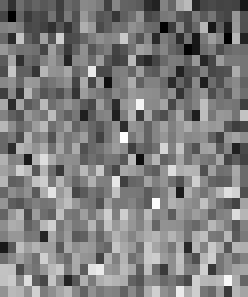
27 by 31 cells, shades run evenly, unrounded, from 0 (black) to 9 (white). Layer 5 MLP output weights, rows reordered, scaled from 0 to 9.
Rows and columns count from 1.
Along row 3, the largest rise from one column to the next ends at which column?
30
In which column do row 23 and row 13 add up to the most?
16
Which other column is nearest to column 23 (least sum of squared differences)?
10
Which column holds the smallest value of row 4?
29
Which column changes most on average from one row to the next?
6
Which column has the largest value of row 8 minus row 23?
1
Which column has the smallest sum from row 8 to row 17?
31
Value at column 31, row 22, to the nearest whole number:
4
